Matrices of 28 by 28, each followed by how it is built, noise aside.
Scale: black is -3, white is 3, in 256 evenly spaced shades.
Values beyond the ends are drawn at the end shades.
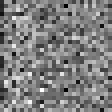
repeating rows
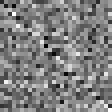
diagonal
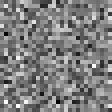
repeating rows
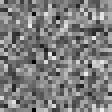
repeating rows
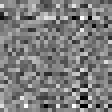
low rank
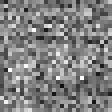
blocks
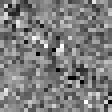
banded
